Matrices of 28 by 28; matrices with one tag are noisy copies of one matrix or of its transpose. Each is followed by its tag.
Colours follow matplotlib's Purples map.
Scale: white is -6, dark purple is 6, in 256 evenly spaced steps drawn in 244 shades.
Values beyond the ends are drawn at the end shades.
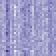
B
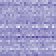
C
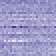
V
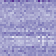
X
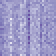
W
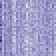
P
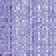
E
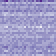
P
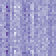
B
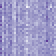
P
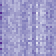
X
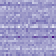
C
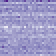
P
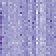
X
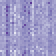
B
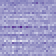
V
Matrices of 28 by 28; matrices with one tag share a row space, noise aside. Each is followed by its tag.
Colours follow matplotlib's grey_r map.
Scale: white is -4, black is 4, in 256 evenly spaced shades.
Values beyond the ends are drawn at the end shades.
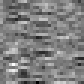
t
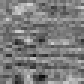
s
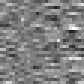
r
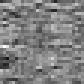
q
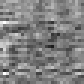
q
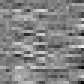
s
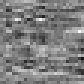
s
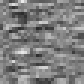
t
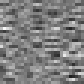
r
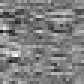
q
